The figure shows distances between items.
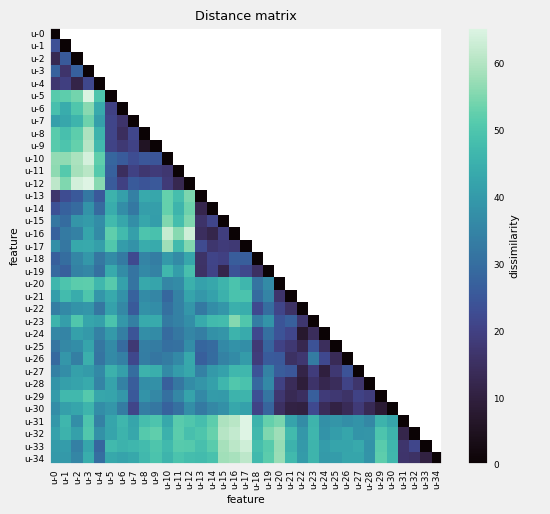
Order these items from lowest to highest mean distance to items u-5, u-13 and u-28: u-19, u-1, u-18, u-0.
u-18, u-19, u-0, u-1
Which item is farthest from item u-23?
u-16
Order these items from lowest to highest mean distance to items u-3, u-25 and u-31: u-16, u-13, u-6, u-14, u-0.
u-0, u-13, u-14, u-6, u-16
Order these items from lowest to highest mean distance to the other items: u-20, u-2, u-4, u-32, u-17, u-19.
u-19, u-4, u-20, u-2, u-17, u-32
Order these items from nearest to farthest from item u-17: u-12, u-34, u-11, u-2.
u-2, u-11, u-12, u-34
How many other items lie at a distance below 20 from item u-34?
3
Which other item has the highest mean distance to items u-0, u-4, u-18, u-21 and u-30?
u-12
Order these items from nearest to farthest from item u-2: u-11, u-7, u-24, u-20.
u-24, u-7, u-20, u-11
